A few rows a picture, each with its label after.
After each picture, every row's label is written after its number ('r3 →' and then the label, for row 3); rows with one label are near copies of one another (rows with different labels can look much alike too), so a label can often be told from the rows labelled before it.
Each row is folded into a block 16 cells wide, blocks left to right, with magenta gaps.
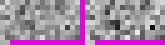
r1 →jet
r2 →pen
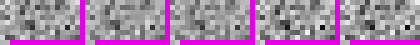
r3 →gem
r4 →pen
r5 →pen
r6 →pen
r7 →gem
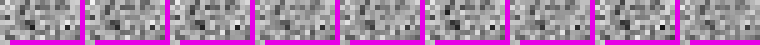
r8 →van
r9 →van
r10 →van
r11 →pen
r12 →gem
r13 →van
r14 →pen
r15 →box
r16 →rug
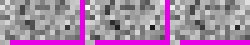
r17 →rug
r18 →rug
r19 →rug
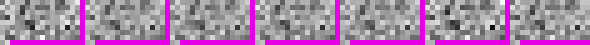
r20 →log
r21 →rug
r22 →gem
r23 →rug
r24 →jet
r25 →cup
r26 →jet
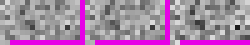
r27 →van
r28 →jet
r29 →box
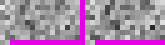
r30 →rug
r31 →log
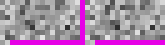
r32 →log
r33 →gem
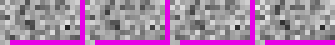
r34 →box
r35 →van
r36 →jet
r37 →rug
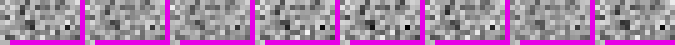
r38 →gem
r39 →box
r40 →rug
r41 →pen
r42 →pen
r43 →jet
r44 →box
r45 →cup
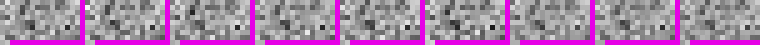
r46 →gem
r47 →rug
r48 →jet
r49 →pen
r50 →box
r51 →pen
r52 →van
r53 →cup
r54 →box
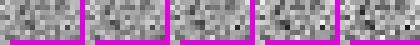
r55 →jet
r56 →rug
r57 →cup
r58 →van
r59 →jet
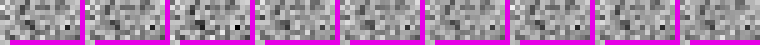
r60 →rug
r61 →rug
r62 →pen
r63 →van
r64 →cup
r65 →rug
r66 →rug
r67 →log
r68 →log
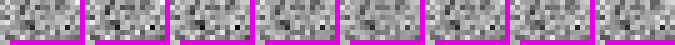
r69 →gem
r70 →gem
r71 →pen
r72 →van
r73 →van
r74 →gem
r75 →jet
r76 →log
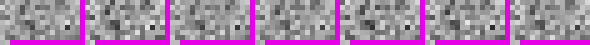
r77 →rug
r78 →box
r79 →pen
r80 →jet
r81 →van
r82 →box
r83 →log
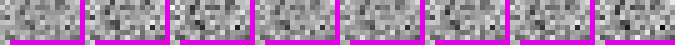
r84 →log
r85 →box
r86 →rug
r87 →gem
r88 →gem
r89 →log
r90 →jet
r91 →gem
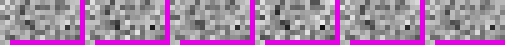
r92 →rug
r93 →pen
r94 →box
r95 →log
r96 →rug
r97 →pen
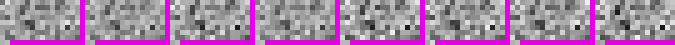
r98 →van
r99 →gem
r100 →pen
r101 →pen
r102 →gem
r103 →box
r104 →cup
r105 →jet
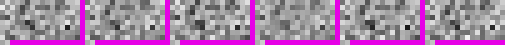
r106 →rug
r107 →log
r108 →box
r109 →log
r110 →pen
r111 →jet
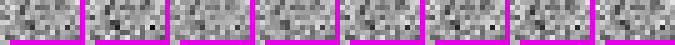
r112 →gem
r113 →pen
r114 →gem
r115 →box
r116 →log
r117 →jet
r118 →jet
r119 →rug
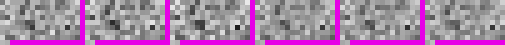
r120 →gem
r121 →van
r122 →cup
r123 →rug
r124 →cup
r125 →cup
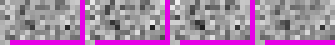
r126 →log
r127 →rug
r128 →van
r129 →cup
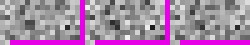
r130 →box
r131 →box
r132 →log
